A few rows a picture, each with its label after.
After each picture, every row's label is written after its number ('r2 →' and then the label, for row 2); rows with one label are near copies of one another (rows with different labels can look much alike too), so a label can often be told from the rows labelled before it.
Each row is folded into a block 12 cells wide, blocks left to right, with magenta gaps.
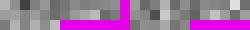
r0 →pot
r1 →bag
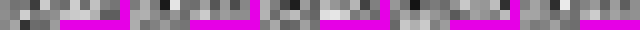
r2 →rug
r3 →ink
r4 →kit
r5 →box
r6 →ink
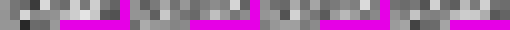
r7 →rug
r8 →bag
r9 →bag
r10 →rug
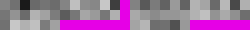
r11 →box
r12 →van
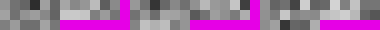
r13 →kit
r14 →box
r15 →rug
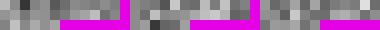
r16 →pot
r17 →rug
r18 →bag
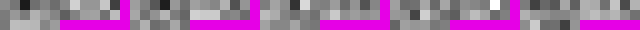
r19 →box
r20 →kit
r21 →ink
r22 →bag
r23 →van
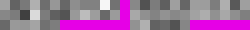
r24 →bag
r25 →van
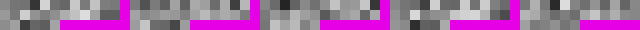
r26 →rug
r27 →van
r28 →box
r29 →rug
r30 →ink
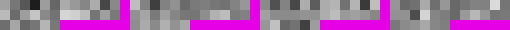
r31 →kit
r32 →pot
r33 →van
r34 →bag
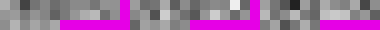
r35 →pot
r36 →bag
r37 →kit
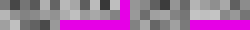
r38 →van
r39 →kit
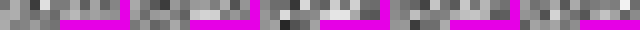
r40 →ink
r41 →kit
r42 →rug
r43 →rug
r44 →bag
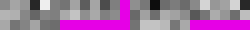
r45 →ink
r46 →box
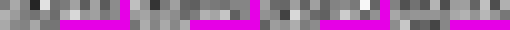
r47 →ink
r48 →pot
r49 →bag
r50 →van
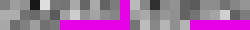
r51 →ink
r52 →pot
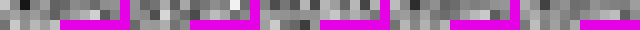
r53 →pot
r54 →bag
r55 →van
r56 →pot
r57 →pot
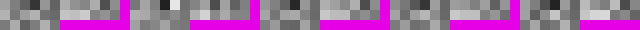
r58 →kit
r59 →ink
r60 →kit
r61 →kit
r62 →kit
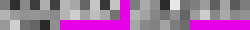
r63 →van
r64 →ink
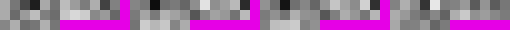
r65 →kit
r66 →box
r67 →box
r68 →ink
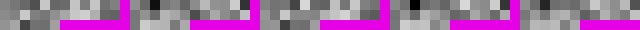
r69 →rug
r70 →box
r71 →rug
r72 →box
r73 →box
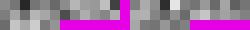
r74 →box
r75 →ink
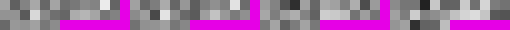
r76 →bag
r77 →bag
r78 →kit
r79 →rug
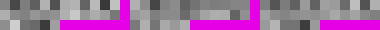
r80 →van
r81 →pot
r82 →van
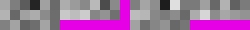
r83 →kit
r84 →ink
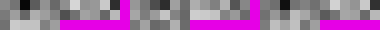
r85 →box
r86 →kit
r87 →box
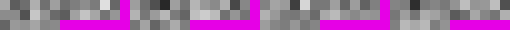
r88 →bag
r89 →kit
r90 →ink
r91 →box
